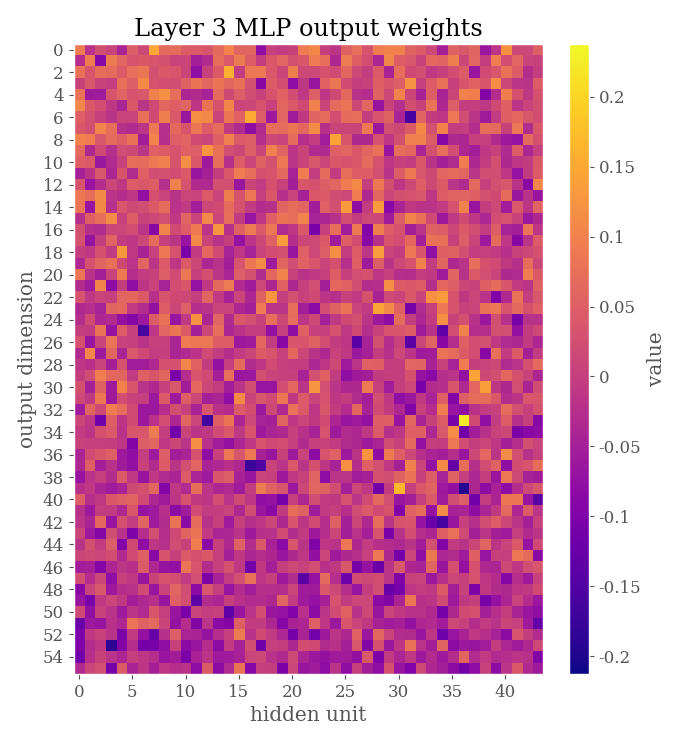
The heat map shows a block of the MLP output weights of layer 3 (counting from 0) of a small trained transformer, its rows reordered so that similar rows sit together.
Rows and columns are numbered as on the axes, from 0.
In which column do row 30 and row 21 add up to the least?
3
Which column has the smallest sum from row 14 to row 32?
27
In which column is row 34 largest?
35
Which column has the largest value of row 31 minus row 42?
34
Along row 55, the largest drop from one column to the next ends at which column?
16
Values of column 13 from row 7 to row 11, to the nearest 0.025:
0.075 0.05 0.075 0.075 0
